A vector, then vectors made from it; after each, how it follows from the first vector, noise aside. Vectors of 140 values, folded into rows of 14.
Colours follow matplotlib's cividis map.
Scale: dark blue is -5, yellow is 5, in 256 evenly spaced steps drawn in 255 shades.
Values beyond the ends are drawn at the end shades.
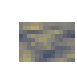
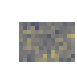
negated, partly zeroed.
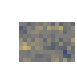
wrapped around, negated, partly zeroed.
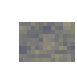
reversed, shrunk.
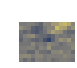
wrapped around, negated, partly zeroed.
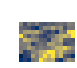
negated, scaled up.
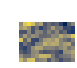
wrapped around, negated, scaled up.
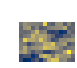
wrapped around, scaled up.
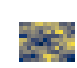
wrapped around, scaled up.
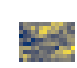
wrapped around, negated, scaled up.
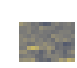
wrapped around, negated, partly zeroed.
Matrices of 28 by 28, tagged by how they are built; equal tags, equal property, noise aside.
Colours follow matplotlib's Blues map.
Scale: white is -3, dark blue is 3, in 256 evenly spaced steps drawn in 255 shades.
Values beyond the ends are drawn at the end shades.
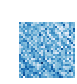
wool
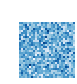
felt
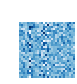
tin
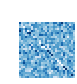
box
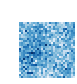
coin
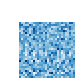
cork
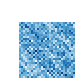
wool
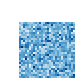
felt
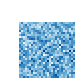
felt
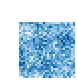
coin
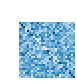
box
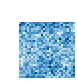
coin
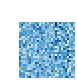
tin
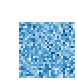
felt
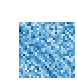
wool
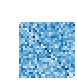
box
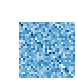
box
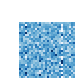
tin
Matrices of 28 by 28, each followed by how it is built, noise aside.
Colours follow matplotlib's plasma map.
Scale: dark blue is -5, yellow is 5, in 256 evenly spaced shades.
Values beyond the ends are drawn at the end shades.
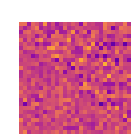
upper triangular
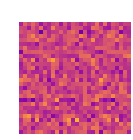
repeating columns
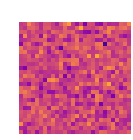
noise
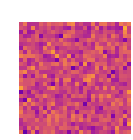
noise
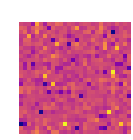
sparse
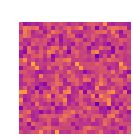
repeating columns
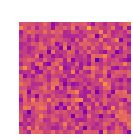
noise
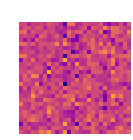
uneven columns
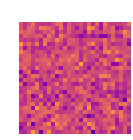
noise
